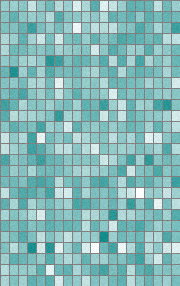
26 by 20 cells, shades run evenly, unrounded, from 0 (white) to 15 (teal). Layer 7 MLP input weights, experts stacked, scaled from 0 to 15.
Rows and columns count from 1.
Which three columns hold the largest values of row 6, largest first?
6, 7, 16
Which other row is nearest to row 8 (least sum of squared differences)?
4
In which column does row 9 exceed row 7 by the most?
3
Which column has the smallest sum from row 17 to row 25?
18
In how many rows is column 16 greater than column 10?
20
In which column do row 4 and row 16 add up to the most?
14
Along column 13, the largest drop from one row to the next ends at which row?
21
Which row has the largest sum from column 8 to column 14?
25
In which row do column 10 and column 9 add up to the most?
19
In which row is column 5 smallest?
13
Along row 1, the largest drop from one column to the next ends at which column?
12
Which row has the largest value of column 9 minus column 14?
23
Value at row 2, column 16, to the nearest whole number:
7
